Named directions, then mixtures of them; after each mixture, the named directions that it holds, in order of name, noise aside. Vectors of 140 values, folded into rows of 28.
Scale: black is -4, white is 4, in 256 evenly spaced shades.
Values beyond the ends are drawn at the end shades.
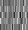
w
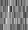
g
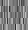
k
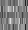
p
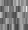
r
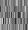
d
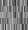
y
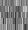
d, k, r.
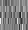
d, w.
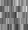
r.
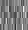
k, r, w.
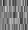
p, w, y.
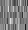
k, p, y.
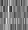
g, k.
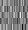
w.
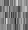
d, r.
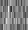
g.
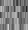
r.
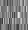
d, r.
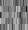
r, w.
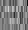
p, w, y.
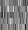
k, p.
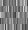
r, y.
